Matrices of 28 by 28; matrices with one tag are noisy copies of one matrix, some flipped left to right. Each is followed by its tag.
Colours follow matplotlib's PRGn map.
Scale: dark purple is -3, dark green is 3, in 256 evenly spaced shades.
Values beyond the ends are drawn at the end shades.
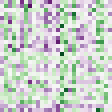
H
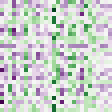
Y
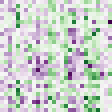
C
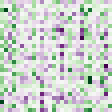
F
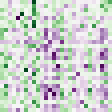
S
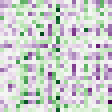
Y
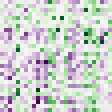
C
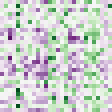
C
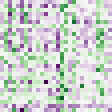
H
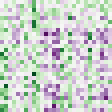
S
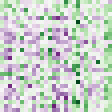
S
